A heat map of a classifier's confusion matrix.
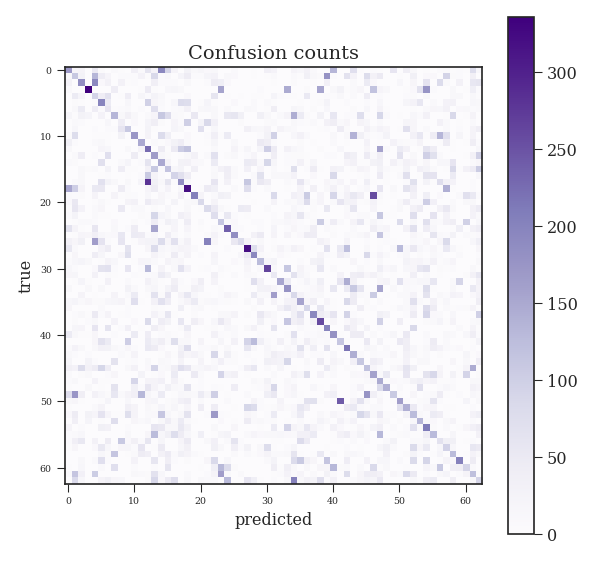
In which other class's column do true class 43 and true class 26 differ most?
21
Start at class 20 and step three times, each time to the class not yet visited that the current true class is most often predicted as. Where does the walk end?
47
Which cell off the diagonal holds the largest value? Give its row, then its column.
17, 12
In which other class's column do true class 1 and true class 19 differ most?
46
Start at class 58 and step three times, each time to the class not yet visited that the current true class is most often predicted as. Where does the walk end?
31
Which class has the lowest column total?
26
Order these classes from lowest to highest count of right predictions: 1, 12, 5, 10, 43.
1, 43, 10, 5, 12
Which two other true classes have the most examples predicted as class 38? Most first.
3, 23
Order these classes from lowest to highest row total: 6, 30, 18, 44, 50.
6, 44, 50, 30, 18
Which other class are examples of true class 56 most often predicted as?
8
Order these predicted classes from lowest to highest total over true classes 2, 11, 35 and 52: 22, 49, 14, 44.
49, 44, 14, 22
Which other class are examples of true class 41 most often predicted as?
28
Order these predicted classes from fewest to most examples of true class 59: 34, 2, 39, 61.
2, 61, 34, 39
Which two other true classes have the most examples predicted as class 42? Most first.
32, 27
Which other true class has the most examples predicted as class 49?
0
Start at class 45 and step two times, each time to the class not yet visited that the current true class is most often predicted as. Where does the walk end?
23
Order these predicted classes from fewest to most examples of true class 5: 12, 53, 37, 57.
37, 57, 53, 12
